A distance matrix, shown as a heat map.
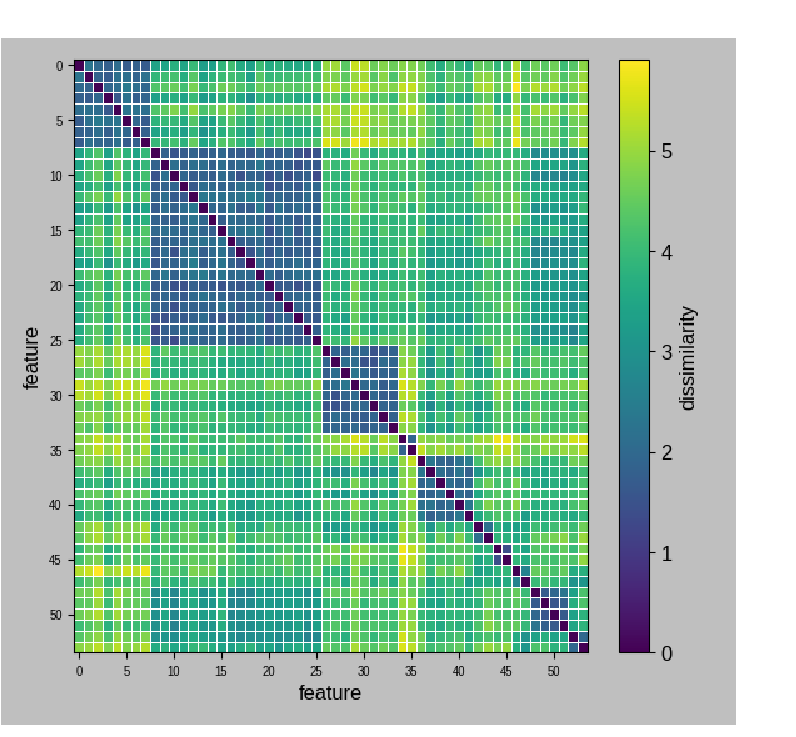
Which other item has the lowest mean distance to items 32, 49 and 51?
50
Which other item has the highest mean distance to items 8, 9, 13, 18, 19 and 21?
29
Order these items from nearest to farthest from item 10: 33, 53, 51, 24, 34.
24, 51, 53, 33, 34
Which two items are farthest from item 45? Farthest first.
34, 35
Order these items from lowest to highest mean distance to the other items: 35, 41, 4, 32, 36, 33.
41, 33, 32, 36, 4, 35
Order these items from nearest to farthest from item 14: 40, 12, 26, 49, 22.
22, 12, 49, 40, 26
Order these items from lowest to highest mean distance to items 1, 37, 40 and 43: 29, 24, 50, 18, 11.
18, 24, 11, 50, 29
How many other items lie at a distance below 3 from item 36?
5
